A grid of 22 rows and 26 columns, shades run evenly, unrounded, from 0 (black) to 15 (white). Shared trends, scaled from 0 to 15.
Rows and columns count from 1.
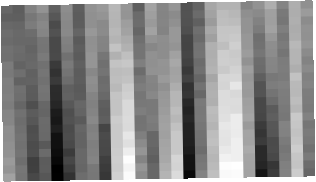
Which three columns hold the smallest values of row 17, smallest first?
5, 16, 22
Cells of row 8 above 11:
4
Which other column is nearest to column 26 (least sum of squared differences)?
8
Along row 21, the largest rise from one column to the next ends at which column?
10
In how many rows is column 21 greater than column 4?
21
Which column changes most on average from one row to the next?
12
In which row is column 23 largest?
1
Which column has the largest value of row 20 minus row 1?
11
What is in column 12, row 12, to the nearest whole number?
7
